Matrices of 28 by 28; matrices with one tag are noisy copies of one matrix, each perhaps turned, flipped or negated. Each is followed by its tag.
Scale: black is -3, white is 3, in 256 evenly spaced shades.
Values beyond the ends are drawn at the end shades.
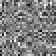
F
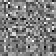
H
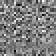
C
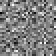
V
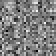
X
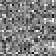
X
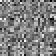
F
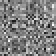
H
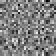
V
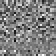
C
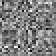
H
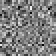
V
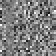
C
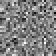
V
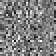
C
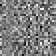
C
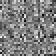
F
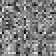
X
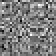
H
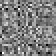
H
